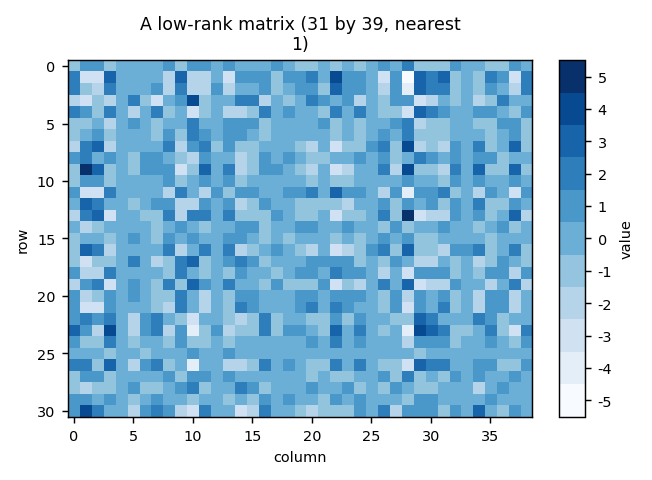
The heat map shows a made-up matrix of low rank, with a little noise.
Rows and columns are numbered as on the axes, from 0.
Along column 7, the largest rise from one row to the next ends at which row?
4
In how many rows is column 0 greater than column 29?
6
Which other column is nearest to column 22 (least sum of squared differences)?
31
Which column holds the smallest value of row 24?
28
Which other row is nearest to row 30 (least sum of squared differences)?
12
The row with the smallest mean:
3
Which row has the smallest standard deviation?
25
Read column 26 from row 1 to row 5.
-3 -2 -1 -1 0
